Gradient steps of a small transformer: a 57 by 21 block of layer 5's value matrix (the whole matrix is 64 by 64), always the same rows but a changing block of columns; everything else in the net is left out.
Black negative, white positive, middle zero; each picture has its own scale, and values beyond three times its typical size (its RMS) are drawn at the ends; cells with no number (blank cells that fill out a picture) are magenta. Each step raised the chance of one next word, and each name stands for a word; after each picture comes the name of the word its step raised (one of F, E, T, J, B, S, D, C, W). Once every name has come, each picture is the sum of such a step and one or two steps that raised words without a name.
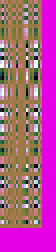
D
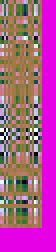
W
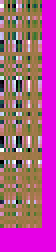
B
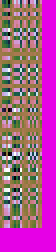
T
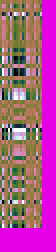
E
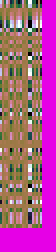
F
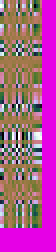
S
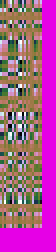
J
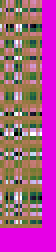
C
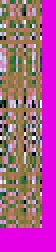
W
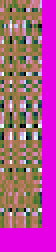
J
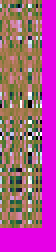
W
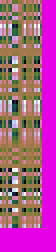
T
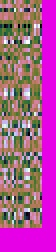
C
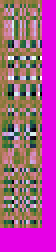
D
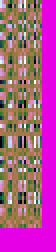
B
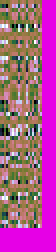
C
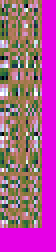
D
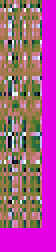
B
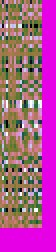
T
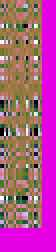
C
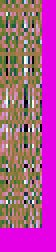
E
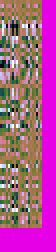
D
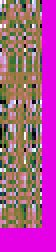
S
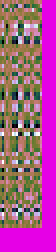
C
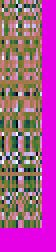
T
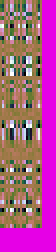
E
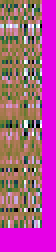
E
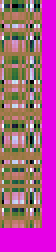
B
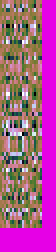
C
